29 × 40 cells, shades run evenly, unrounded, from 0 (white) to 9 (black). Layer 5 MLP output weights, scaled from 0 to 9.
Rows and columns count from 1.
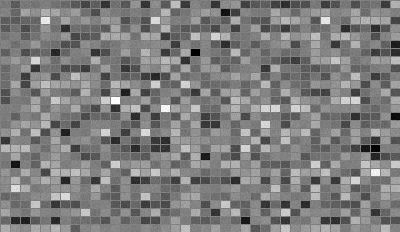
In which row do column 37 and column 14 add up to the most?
19
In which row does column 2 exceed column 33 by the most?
3
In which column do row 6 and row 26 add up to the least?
4
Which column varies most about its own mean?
38
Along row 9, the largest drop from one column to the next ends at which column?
28
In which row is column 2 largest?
21
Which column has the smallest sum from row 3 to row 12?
5
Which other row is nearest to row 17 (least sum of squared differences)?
29
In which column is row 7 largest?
20
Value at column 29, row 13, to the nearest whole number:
6
